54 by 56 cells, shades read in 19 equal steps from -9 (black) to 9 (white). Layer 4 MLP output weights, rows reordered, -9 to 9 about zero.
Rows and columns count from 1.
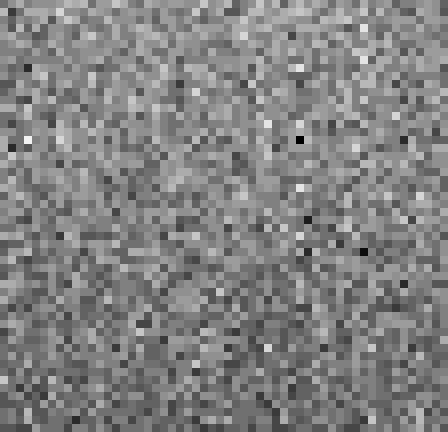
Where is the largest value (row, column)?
18, 4
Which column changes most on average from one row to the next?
38
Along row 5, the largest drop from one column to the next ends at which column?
37
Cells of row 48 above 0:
12
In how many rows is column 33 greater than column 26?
24
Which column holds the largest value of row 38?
14
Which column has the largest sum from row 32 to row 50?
40
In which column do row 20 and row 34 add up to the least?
21
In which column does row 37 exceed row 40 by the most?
28
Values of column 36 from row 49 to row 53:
1 0 -1 2 3
